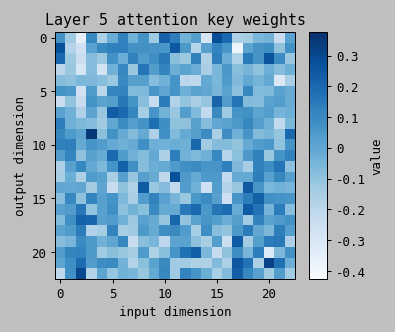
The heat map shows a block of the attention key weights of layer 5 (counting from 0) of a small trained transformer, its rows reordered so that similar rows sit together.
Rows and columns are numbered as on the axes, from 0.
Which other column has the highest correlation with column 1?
2
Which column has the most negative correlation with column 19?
10
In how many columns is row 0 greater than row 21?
13
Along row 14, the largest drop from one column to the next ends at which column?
9
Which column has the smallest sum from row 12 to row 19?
7
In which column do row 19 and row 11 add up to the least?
16
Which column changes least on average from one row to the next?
1
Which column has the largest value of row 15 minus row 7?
14
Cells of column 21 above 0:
13
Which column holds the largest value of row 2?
20
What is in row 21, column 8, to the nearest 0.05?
-0.1
